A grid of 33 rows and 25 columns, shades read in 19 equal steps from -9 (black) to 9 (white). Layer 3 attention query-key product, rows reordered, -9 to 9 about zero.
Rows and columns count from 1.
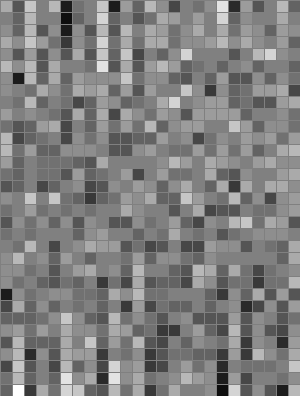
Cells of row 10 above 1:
9
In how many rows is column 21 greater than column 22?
15
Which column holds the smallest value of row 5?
12
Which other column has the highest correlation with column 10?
6
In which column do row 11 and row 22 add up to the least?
8
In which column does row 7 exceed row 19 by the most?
11
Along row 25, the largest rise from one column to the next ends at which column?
2
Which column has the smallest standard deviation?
4
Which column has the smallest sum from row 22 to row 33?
19
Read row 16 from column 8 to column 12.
-4 -3 1 0 2
